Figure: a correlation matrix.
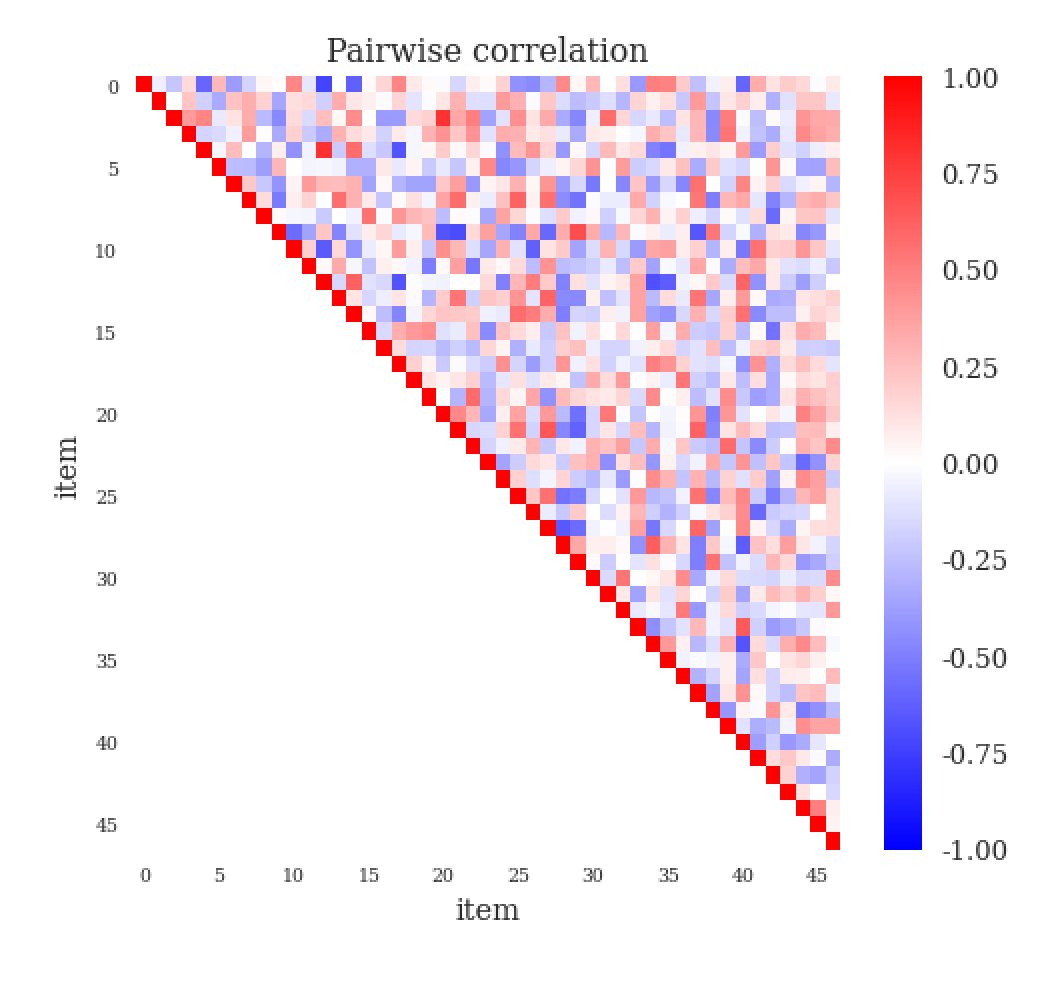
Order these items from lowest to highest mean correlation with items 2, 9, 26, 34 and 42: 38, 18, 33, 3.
33, 18, 3, 38
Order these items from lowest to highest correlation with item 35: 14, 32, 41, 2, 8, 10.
14, 2, 32, 8, 41, 10
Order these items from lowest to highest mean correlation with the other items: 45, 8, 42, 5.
42, 5, 8, 45
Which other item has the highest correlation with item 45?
44
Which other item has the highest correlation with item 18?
36
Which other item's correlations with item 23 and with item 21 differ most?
9
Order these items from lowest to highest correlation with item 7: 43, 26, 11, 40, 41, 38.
38, 43, 41, 26, 11, 40
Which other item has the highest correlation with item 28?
34
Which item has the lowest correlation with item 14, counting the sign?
0
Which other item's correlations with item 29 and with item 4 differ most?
2
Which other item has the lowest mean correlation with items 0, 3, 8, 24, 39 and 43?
12
